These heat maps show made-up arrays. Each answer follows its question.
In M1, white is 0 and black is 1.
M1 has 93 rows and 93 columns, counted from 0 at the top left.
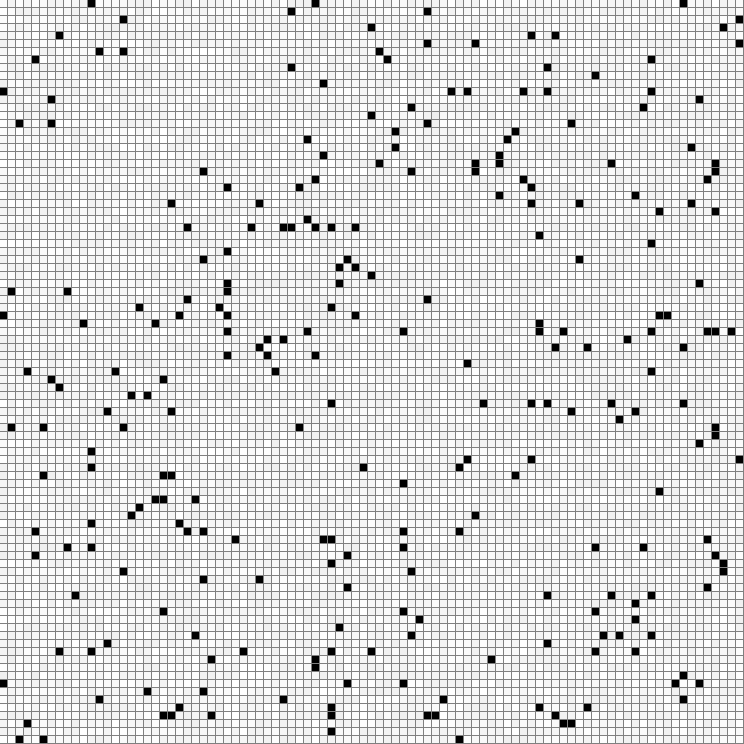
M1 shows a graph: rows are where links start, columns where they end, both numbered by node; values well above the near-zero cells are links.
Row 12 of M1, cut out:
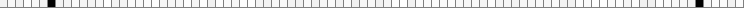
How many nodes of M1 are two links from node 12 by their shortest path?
5
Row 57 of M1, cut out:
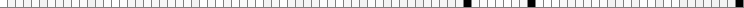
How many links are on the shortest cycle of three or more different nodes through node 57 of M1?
6
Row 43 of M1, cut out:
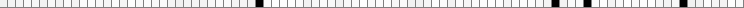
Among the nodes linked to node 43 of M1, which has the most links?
node 85
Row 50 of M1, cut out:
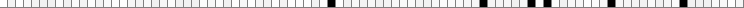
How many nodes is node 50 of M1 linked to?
6
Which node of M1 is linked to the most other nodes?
node 41
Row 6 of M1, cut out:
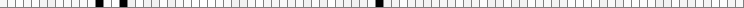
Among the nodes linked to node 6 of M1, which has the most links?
node 15
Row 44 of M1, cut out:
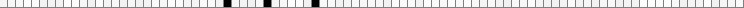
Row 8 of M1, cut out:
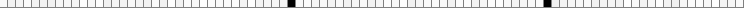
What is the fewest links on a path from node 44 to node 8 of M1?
3
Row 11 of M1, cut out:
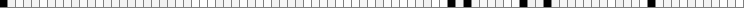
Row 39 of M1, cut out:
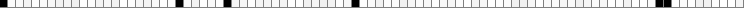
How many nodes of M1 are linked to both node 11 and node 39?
1
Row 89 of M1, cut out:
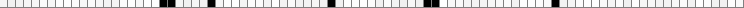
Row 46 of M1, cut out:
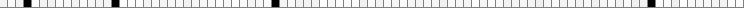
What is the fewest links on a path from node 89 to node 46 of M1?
3
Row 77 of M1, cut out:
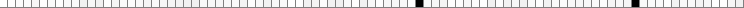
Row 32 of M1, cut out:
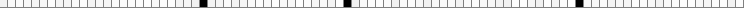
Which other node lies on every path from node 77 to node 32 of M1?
node 79
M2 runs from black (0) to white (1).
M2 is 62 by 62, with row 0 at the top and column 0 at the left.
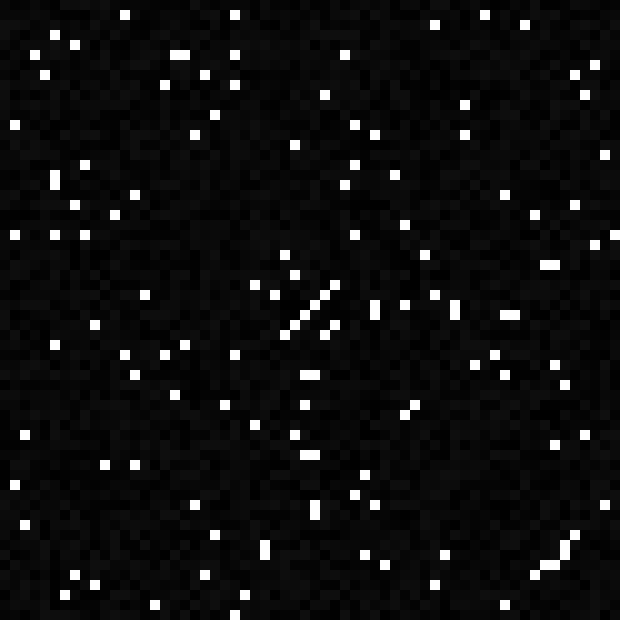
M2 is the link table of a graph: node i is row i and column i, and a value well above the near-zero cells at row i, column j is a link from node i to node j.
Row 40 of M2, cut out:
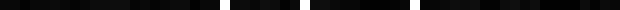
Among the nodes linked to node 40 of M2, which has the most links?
node 30
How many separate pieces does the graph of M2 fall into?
7
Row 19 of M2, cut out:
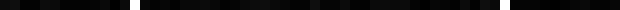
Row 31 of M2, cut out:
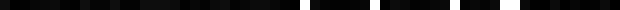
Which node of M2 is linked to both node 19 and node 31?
node 50
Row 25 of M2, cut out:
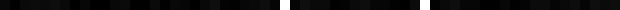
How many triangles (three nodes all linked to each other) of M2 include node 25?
0
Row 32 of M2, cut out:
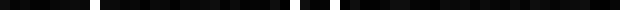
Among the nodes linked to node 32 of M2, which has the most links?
node 29
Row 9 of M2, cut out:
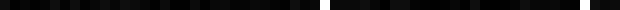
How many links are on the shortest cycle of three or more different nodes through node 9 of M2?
5
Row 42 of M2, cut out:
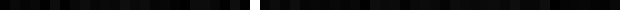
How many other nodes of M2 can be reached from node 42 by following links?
12
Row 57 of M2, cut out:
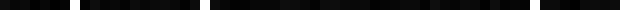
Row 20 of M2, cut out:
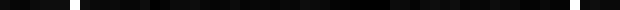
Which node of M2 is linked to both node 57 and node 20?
node 7
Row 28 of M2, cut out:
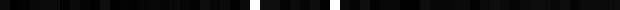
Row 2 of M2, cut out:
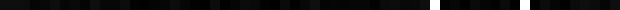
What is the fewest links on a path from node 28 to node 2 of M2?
5
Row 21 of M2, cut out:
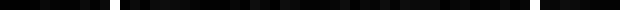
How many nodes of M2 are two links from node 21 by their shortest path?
1
